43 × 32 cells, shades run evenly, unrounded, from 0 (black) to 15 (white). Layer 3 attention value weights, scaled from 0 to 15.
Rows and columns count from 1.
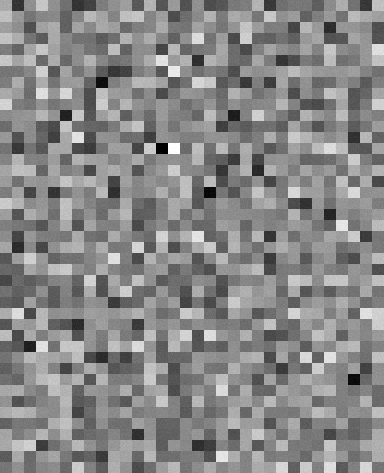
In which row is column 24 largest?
43
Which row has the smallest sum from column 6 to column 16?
33
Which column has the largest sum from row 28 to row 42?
13
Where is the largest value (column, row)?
15, 14
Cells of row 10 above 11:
3
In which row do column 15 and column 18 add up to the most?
31
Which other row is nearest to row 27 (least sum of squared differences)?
20
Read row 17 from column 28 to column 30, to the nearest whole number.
7 11 6
